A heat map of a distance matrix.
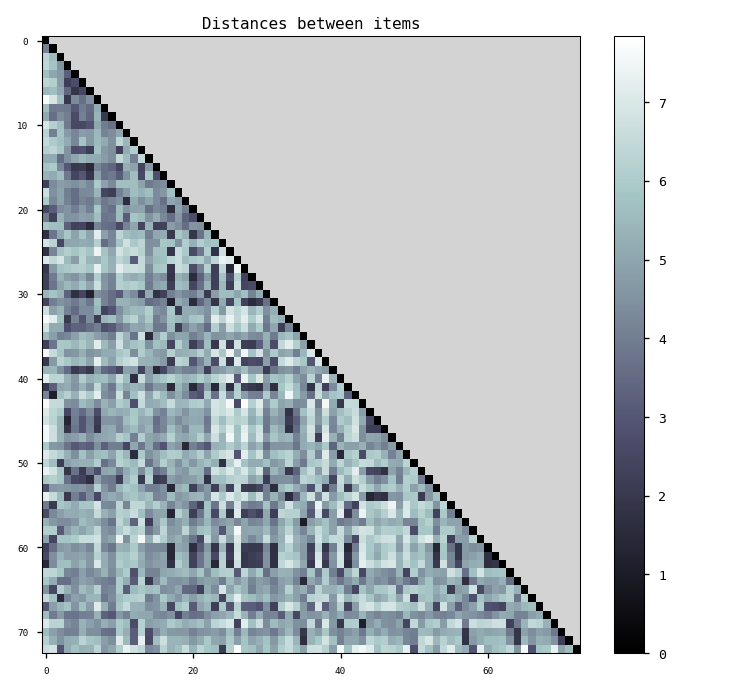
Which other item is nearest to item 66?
2
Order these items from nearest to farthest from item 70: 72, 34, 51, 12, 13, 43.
12, 43, 34, 72, 51, 13
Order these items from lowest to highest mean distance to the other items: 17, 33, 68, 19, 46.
17, 68, 19, 46, 33
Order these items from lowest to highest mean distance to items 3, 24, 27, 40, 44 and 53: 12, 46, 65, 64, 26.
64, 46, 12, 65, 26
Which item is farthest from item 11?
72
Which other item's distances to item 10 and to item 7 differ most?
13
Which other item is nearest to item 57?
35
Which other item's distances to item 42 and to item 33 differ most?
1
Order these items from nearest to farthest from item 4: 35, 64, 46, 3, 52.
52, 3, 46, 64, 35
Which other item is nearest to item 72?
24
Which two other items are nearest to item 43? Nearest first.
69, 40
